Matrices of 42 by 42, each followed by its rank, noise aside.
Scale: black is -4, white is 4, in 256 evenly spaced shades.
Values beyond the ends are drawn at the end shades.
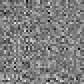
five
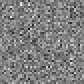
seven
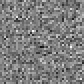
eight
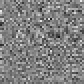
seven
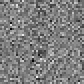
eight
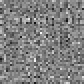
six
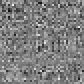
seven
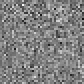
eight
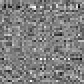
six
